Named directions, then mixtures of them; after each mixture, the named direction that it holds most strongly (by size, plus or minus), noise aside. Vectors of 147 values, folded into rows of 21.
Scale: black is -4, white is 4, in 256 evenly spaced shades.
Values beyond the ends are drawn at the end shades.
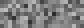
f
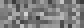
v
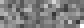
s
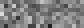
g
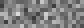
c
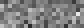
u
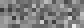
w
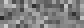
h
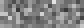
s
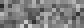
u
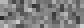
h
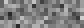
h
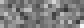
s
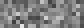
v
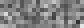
s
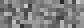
v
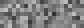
f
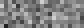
g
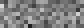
u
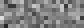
h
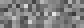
f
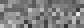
u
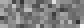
s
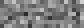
v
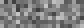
v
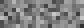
s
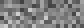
c
